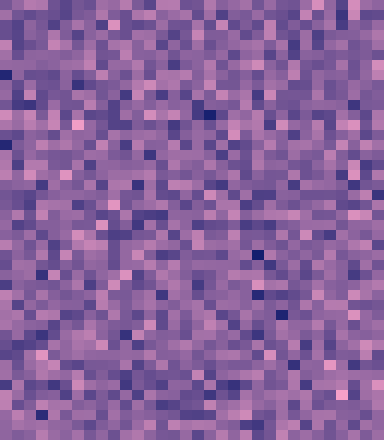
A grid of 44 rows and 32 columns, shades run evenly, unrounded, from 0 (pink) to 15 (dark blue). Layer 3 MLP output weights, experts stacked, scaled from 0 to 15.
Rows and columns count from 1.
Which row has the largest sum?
11
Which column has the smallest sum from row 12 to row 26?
20
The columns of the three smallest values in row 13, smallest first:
7, 30, 24
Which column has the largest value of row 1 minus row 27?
13
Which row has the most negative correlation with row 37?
34
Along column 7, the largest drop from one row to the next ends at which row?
10
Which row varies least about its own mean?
6
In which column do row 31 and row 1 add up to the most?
8
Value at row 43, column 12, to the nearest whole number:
6
